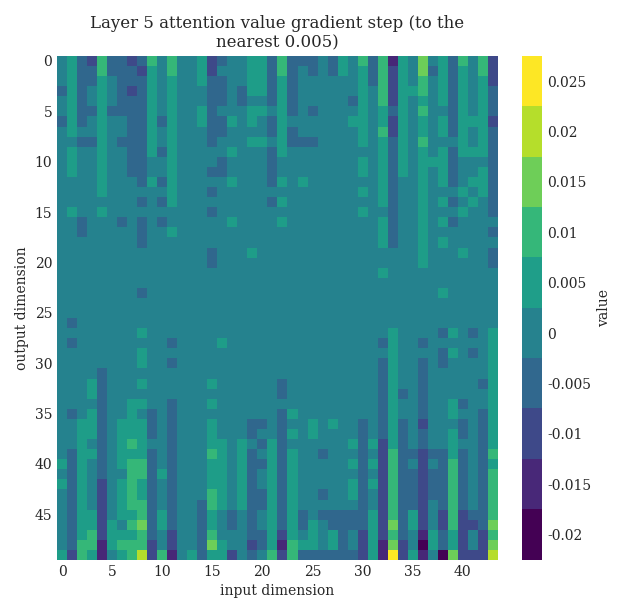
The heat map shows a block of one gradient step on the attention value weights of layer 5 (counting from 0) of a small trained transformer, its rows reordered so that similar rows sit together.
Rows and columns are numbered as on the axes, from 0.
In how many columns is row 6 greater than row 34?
17
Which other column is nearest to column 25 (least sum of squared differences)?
5
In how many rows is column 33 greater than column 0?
23
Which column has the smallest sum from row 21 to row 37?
36
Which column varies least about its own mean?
12
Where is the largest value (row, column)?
49, 33
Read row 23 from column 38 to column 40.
0.005 0 0
